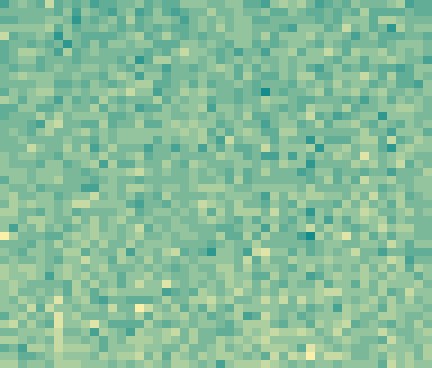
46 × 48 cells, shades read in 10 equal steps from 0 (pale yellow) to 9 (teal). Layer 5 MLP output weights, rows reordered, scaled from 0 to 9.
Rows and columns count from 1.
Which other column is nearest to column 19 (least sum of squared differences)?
22
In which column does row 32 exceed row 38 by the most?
24
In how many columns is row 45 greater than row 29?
8
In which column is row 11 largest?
47
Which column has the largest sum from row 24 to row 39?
35
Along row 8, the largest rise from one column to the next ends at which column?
16
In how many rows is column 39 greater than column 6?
16
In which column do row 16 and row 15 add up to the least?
7
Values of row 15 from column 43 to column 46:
8 4 4 4
